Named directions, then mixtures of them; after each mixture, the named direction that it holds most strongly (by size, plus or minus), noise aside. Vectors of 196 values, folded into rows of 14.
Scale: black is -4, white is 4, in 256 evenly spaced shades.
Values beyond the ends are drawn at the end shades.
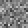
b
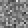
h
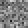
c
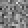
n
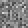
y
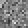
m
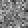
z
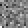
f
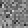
m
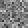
c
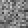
z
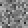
h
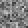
y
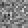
y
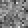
z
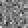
f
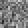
n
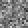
z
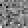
f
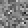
h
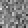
n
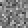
f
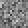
m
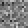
c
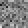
c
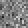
y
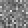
h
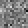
b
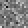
f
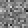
b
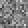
m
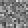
h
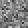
z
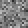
z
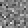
f
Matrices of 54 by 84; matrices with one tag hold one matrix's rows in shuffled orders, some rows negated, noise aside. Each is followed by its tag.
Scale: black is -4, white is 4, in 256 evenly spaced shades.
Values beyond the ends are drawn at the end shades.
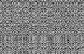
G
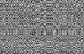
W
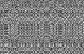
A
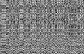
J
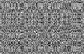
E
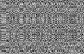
J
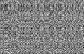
A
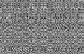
G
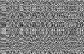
J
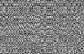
W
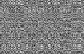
E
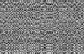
W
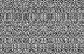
G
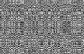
E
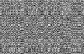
E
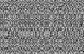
A
